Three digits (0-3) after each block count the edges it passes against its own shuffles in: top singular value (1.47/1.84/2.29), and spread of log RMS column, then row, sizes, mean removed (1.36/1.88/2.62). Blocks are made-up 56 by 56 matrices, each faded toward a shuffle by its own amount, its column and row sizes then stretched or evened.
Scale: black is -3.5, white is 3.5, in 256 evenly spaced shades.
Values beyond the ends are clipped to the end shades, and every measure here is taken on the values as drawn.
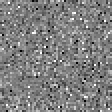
0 0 0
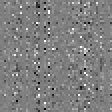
1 3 1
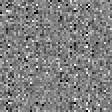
1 2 0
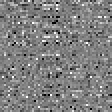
2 1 3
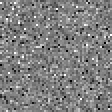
0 0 0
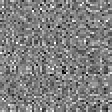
3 0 1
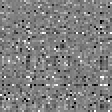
2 1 2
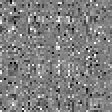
2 2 0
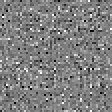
1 1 2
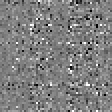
1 3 2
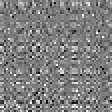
3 1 2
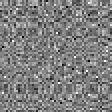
3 0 0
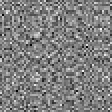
3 0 0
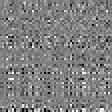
3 2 3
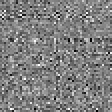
2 1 2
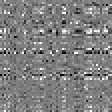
3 2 3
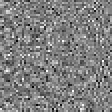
2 0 0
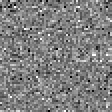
0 0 1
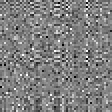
3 2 1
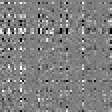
3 3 3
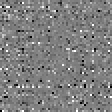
1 2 2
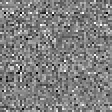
2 1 2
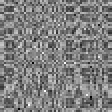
3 0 1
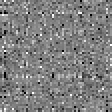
2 2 1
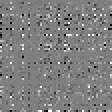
0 3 3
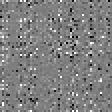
2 3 2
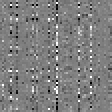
3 3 1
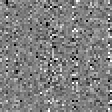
1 3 1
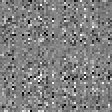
0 3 2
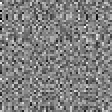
3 3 1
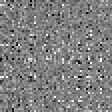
1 2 2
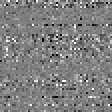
0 2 3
